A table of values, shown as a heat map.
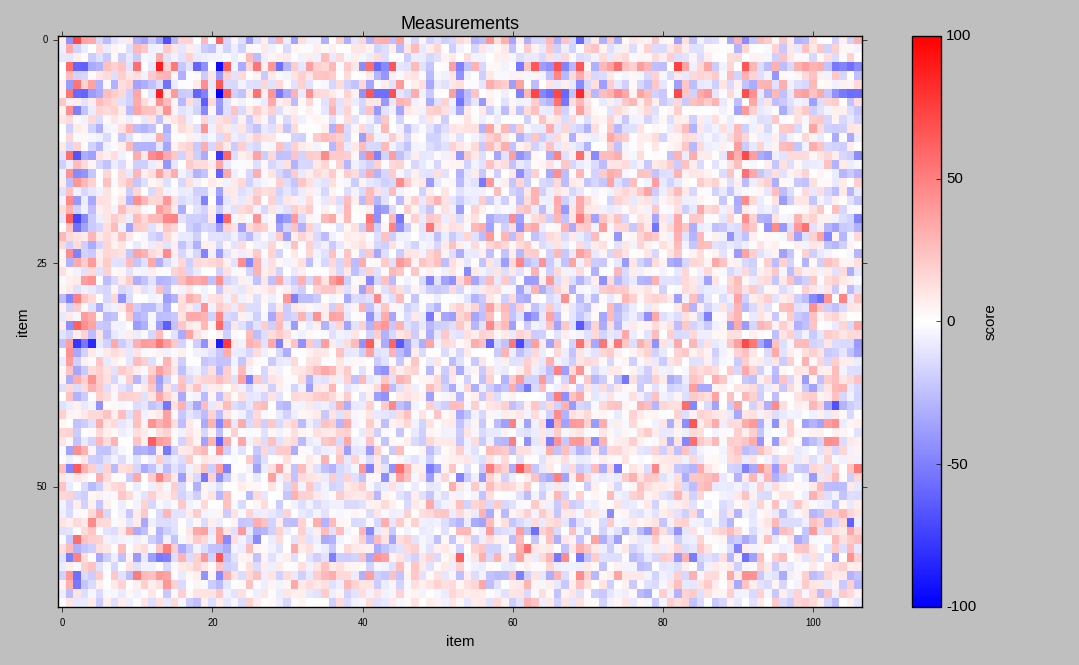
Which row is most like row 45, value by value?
43
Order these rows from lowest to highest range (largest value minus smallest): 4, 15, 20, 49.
4, 49, 15, 20
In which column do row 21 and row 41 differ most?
14
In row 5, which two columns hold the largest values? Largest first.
21, 2
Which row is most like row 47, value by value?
2
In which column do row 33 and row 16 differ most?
56
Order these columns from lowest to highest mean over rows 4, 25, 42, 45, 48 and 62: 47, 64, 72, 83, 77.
83, 72, 77, 47, 64
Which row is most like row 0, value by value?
32
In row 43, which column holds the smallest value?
65
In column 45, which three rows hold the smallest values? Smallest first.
34, 20, 21
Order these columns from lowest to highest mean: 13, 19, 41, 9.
19, 9, 41, 13
